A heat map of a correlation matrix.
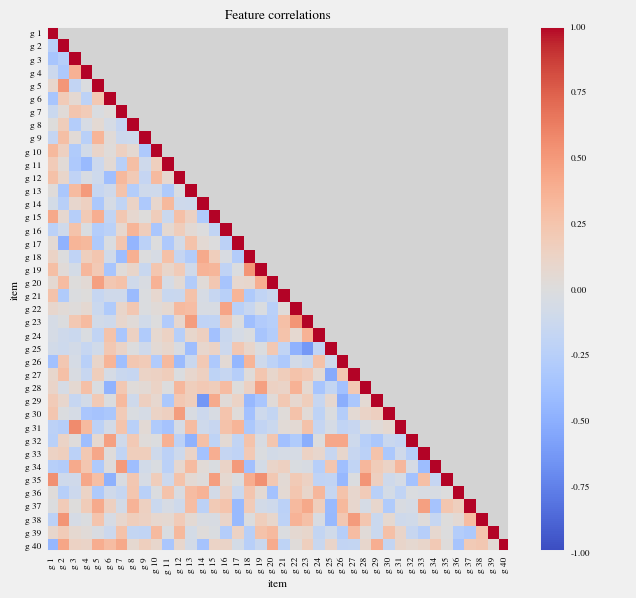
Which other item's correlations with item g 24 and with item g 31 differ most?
g 3
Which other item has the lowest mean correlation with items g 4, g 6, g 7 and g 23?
g 11
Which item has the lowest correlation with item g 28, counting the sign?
g 6
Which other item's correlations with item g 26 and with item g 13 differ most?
g 32
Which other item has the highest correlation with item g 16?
g 22
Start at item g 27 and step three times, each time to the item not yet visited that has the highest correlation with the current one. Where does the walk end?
g 5
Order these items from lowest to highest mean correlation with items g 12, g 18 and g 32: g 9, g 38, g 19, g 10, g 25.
g 9, g 38, g 10, g 25, g 19
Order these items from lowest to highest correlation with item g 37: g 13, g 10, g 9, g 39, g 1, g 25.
g 25, g 39, g 10, g 1, g 9, g 13
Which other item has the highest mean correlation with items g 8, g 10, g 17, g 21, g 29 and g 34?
g 7
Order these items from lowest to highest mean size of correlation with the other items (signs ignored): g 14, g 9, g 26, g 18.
g 9, g 14, g 18, g 26
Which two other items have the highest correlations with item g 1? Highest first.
g 35, g 15
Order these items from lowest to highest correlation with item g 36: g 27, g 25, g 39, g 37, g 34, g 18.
g 39, g 25, g 34, g 27, g 37, g 18
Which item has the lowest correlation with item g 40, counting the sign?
g 1
